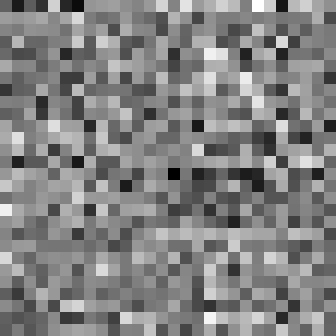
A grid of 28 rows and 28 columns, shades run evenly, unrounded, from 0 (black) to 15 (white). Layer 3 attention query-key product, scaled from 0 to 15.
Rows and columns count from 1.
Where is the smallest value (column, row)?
15, 15
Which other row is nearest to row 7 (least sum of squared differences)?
20
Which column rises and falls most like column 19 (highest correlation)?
23
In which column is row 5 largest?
18
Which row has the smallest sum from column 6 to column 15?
5
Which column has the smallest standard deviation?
3
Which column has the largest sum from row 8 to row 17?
9
